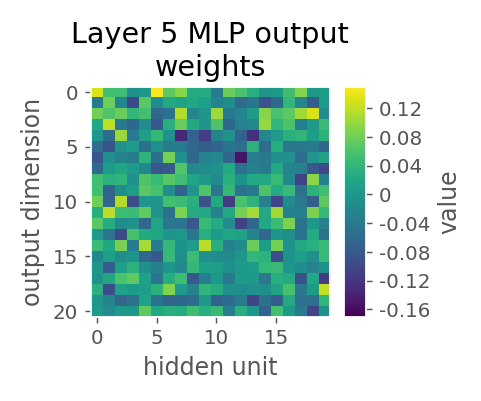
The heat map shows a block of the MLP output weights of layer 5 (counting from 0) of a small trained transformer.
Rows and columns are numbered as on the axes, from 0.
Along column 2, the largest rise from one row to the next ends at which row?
14
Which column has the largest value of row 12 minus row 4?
9
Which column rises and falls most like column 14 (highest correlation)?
18
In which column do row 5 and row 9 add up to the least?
1
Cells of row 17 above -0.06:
17
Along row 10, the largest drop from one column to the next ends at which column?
3
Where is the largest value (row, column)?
0, 5
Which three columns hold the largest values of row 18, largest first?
19, 6, 16
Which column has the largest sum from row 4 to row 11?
2
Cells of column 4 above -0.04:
18
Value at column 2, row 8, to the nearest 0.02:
0.04
